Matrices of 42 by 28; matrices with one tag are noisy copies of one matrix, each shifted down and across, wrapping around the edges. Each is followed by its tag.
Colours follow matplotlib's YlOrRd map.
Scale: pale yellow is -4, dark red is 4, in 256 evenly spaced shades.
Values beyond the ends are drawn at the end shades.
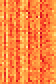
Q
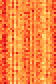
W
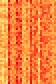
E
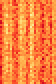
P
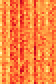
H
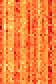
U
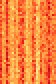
P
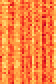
U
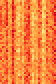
P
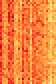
E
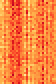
W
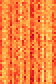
U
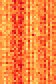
W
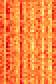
H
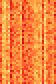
Q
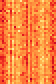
W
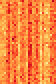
U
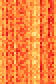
E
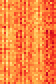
W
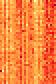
W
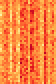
H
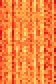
H
